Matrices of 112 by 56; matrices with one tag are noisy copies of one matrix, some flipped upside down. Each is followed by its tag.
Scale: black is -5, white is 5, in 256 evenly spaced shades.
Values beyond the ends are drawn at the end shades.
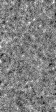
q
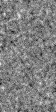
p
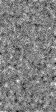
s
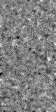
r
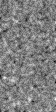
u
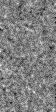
q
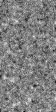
u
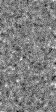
s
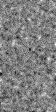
r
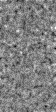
s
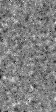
u
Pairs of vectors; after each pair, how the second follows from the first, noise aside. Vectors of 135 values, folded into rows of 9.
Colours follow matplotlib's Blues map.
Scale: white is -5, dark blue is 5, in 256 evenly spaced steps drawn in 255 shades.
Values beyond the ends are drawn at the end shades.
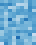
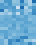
reversed, negated, partly zeroed.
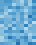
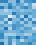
reversed.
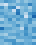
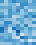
reversed.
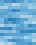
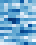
scaled up.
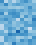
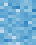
wrapped around, partly zeroed.
